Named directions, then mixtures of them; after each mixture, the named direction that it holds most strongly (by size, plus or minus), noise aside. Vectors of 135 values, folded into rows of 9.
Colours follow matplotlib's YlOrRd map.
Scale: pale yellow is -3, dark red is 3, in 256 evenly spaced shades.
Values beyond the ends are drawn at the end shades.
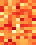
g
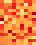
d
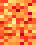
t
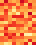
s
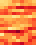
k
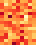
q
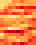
k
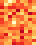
q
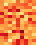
q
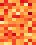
s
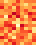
g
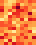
g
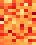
d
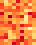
q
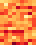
k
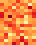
q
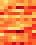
k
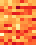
k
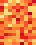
t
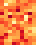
q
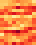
k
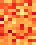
d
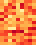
g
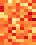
g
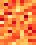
t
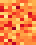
g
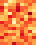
t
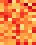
d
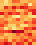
k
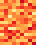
s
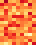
s
